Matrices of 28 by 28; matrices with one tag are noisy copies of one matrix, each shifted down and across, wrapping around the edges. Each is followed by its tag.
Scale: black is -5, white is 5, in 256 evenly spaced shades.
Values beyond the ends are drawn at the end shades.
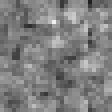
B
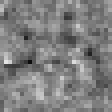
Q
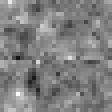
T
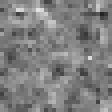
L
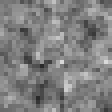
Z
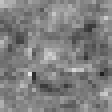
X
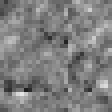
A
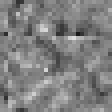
A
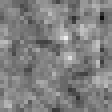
B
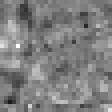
T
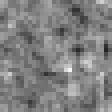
B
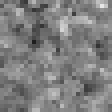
Z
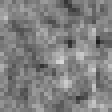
B
